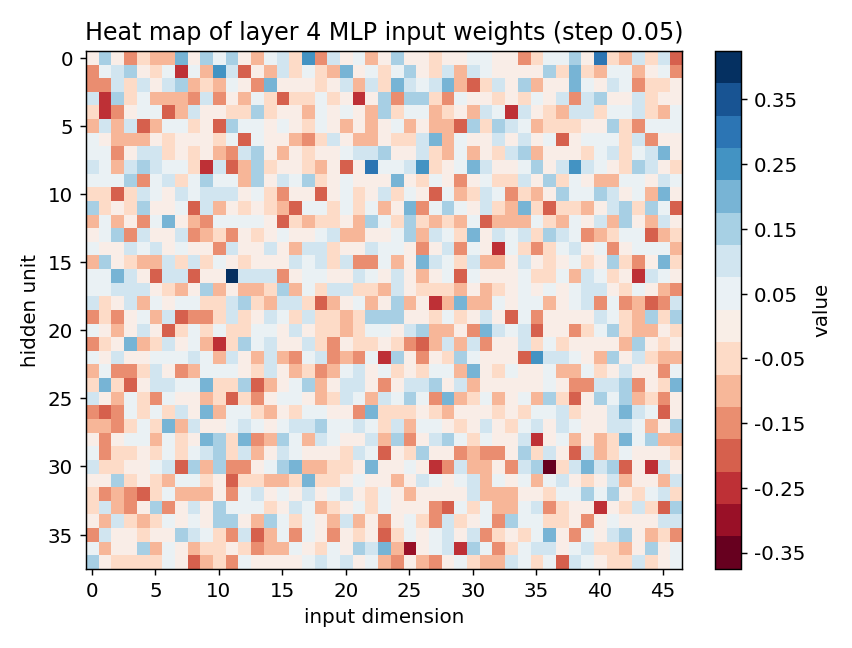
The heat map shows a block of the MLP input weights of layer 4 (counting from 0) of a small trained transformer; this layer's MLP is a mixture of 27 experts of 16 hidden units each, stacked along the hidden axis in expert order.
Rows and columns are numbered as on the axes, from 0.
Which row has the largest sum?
8
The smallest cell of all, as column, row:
36, 30
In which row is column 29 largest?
18
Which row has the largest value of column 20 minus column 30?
2
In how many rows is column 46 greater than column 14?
14
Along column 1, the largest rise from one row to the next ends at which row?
5
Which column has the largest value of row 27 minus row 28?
35
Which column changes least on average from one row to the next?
19
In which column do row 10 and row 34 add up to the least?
27
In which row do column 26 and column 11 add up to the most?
16
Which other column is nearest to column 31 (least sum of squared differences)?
4
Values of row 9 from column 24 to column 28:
0.2 0 -0.05 0.05 0
